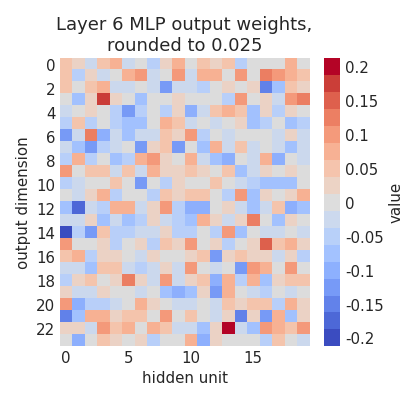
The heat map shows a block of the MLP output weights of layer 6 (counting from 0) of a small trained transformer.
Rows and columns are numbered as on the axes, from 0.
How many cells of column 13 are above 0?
12
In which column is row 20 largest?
0
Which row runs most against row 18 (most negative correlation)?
4
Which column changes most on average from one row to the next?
16
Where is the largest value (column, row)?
13, 22
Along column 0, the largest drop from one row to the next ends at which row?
21
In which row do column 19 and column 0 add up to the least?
14
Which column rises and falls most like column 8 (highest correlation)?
17
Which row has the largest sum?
1
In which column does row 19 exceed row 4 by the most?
5
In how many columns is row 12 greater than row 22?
2
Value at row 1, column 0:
0.05
